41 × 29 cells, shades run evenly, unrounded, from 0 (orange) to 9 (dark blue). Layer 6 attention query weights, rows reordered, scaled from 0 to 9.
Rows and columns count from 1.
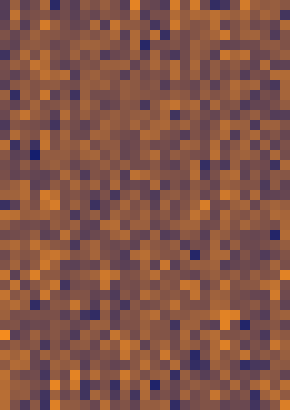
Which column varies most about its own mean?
5
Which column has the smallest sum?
23
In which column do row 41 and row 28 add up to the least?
29
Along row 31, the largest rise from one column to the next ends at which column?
4
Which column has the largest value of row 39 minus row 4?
16
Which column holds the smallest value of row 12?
3
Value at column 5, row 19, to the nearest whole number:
6
